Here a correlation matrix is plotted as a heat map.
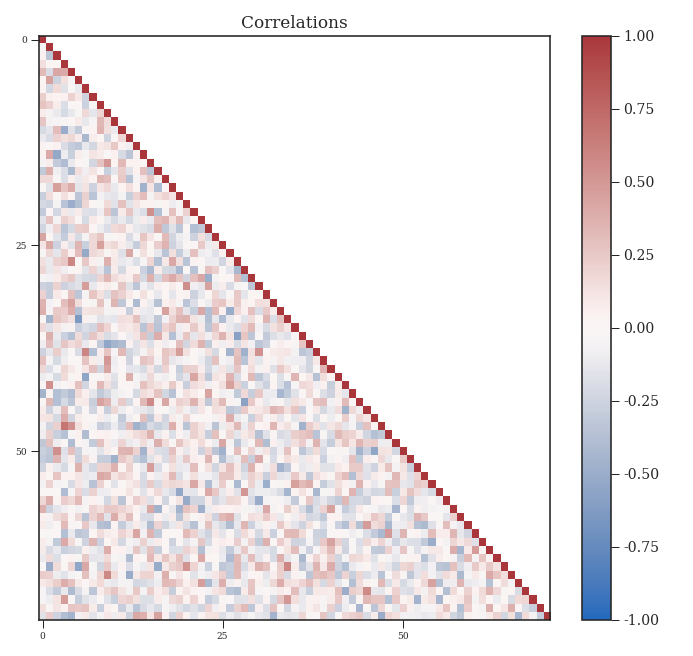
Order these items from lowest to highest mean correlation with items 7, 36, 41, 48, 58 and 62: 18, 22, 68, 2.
18, 2, 68, 22
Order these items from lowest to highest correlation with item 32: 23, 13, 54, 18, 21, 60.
13, 60, 21, 23, 54, 18
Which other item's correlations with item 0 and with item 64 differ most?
20
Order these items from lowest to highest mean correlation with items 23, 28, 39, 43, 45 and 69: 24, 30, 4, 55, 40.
4, 40, 24, 30, 55
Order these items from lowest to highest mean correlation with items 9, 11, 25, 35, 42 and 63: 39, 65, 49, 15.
39, 49, 65, 15
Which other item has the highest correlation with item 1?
42
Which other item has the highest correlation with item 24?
0
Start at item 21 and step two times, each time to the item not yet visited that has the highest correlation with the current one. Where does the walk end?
44
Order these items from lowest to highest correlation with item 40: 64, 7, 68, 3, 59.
59, 68, 3, 7, 64
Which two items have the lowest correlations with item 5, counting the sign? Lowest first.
34, 64
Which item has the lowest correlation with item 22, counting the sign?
57
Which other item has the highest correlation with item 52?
15
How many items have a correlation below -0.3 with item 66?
5
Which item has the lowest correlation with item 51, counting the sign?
10
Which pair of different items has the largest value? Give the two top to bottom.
3, 47
